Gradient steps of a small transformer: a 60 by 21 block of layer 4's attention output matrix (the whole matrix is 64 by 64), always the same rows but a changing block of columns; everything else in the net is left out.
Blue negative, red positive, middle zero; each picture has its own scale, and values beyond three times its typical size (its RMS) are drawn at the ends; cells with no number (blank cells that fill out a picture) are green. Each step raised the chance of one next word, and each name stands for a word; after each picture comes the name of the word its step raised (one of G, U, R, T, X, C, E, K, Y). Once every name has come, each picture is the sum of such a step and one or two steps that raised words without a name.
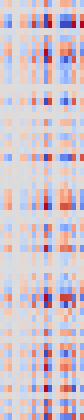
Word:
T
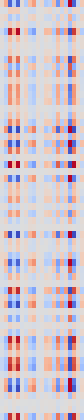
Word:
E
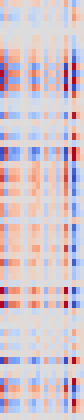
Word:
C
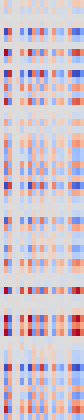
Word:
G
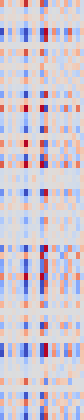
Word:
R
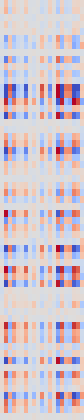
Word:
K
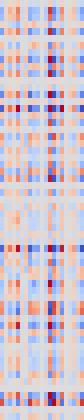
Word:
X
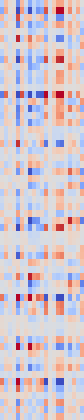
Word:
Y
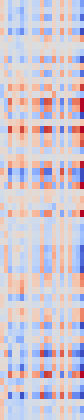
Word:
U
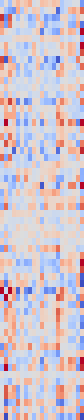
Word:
T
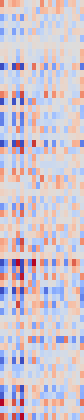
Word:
E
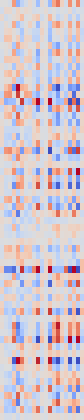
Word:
K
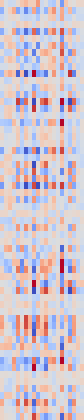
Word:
G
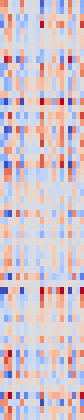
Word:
U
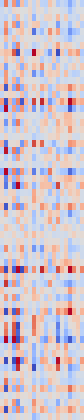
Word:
G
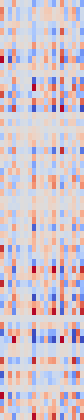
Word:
X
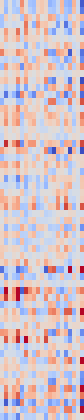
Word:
T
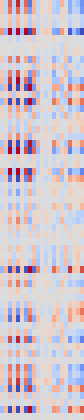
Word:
G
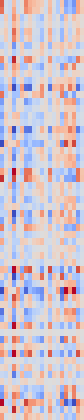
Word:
U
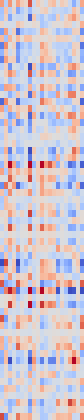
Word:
C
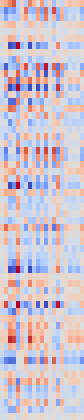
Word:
C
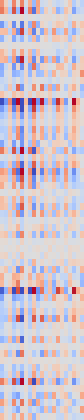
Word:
U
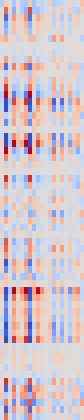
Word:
K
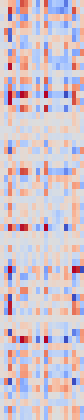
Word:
Y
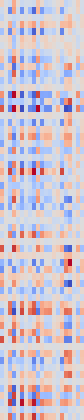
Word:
X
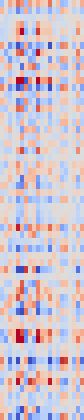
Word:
E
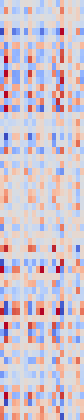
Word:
X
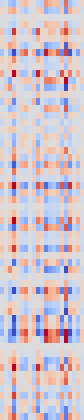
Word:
G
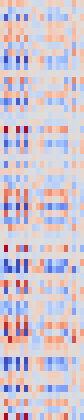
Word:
R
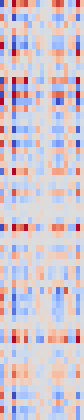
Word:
Y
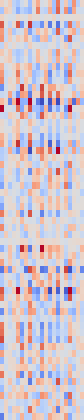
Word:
K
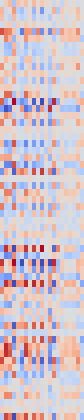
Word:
R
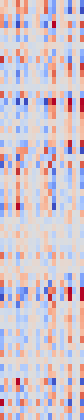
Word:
T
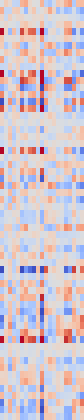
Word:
G
